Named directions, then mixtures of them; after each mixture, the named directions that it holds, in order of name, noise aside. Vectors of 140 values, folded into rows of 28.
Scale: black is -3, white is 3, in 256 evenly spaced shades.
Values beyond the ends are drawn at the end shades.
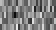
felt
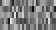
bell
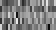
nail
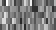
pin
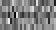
bell, nail.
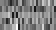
bell, felt, nail.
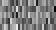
bell, felt.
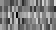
bell, felt, nail.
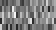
felt, nail.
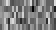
bell, pin.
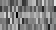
bell, felt, nail.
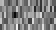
felt.
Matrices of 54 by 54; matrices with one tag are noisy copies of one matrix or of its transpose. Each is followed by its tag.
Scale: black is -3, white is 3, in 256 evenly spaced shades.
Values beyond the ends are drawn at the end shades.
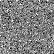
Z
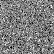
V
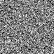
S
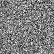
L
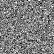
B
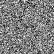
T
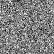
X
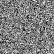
B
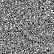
B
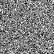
X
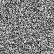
S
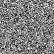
Z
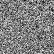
L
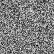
L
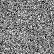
L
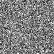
L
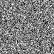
B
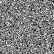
B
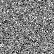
B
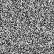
V
